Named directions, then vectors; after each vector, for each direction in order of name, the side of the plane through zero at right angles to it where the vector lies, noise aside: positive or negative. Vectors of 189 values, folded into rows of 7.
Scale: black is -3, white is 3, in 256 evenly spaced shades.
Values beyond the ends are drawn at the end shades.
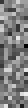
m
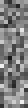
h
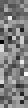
negative, negative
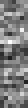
positive, positive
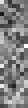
positive, negative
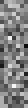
negative, positive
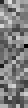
negative, positive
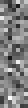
positive, positive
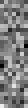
negative, positive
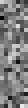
negative, negative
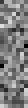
negative, positive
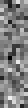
positive, positive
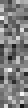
positive, positive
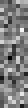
positive, positive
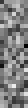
negative, positive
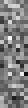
negative, positive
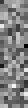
negative, positive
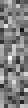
negative, negative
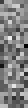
negative, positive
